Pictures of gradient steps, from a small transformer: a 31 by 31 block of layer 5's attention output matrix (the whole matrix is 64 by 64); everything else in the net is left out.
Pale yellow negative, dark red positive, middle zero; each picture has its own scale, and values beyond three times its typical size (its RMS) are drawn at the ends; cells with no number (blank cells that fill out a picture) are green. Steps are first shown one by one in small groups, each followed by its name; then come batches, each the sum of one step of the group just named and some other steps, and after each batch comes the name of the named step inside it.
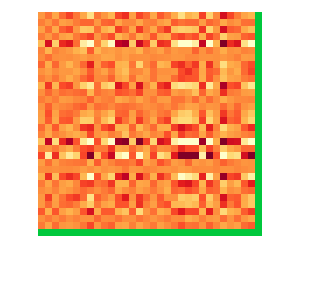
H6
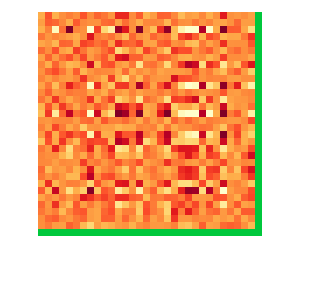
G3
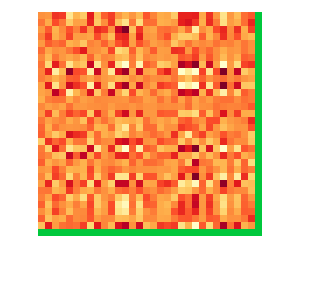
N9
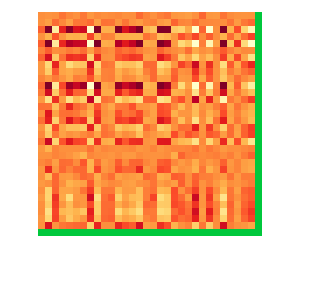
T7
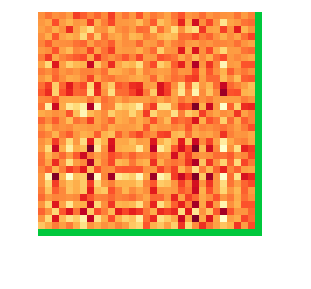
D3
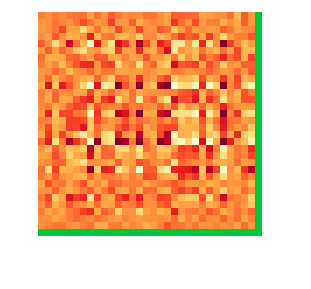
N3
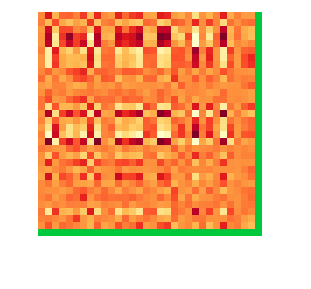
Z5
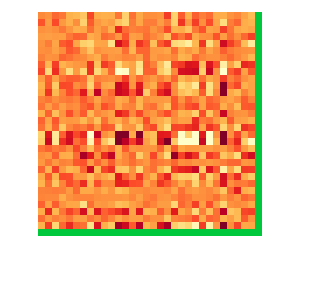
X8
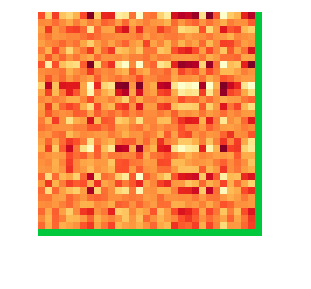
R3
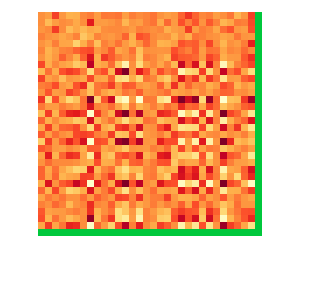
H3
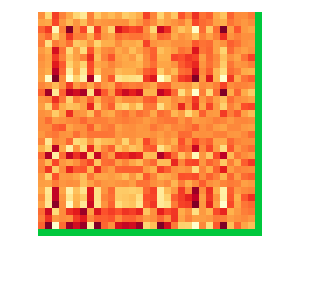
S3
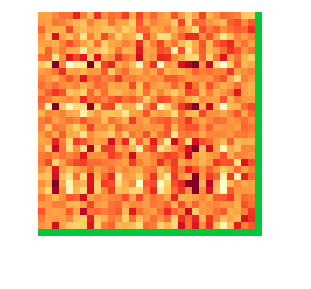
D3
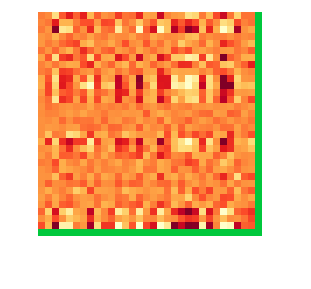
R3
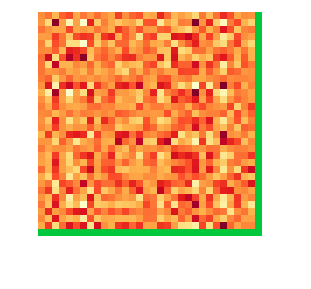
X8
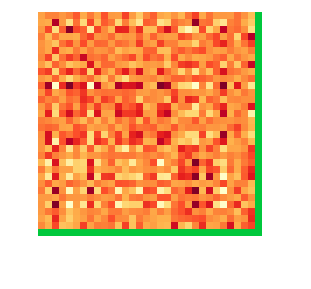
G3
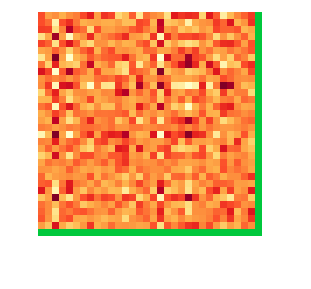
R3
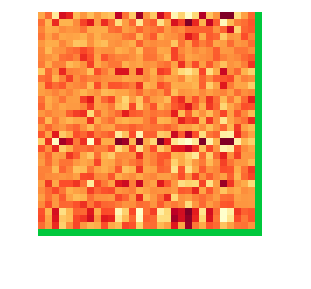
H3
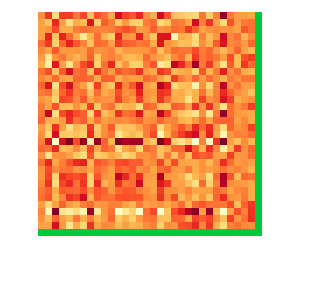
Z5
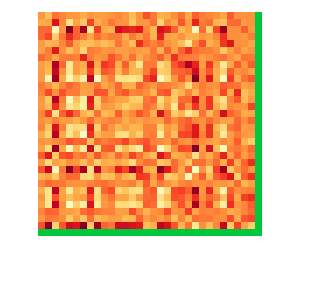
S3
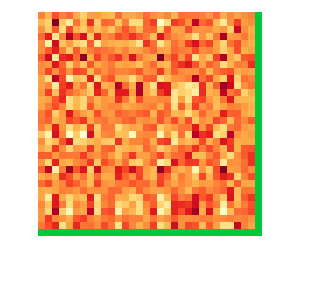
S3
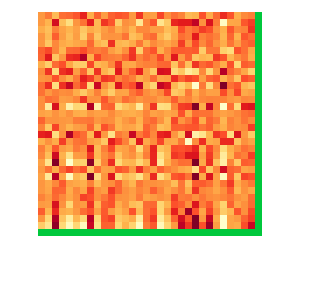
D3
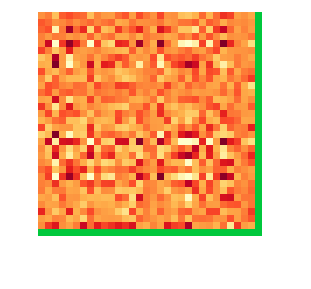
H6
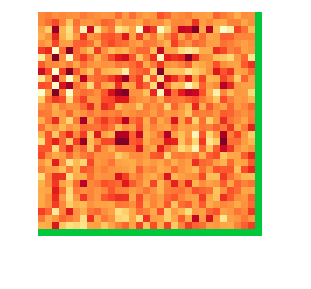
X8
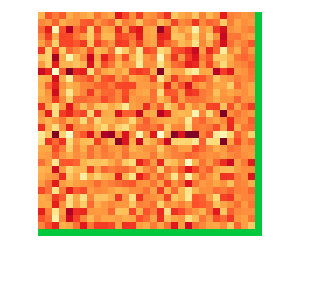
Z5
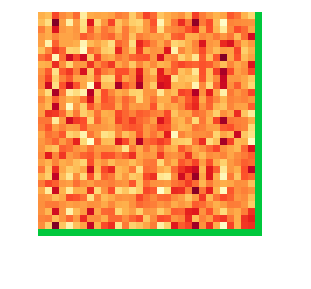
N3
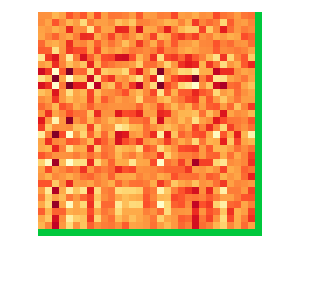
G3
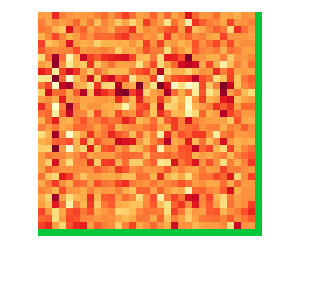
S3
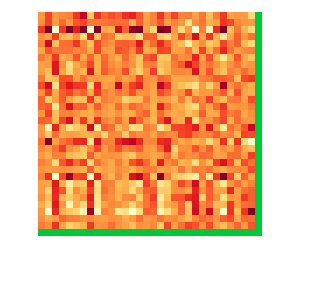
T7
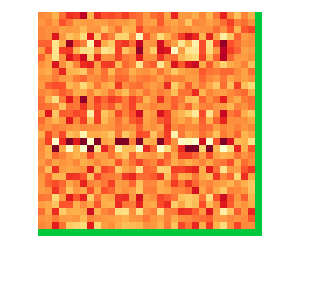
N3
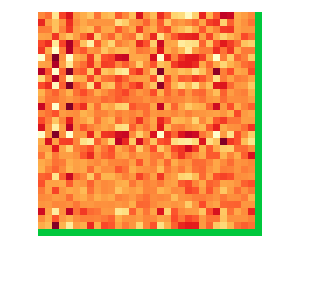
H6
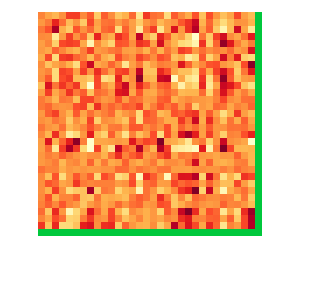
R3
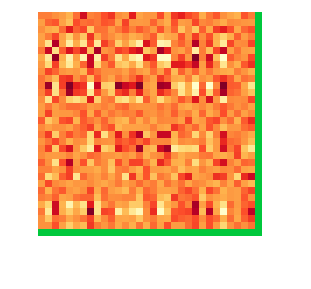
R3
